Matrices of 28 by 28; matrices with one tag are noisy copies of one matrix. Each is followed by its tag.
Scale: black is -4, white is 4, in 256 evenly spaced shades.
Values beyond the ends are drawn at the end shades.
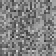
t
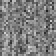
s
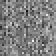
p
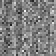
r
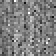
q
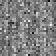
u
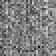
p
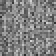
q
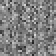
s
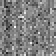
r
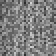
q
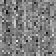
r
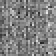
p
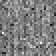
q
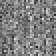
q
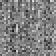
t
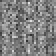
s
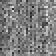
p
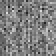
p
